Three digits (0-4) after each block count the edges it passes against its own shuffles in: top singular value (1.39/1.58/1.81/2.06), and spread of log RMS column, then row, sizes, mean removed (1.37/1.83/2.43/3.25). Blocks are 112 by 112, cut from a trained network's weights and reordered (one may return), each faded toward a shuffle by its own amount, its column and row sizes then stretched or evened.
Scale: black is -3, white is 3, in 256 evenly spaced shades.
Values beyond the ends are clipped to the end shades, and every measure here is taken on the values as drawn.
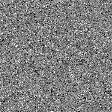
0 0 1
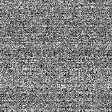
3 3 1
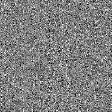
0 3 0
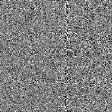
3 3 2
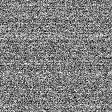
2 0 0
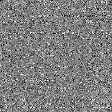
1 1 3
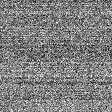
3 0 0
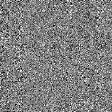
1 3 1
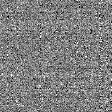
0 3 0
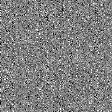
0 3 0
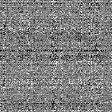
4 4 3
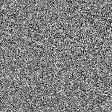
0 1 1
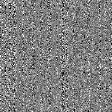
0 4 1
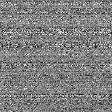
3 1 4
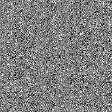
0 4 1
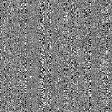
4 4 0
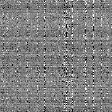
4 4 1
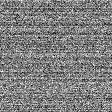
4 0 0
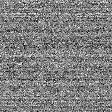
3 1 2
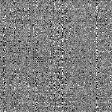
1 4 2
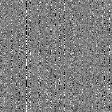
2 4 1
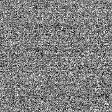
0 2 1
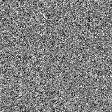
1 1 1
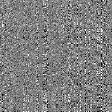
4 4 2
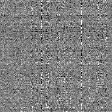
2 4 1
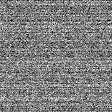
4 2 1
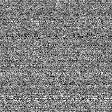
2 0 3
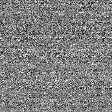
1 1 3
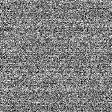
2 2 0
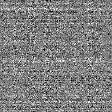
3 3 2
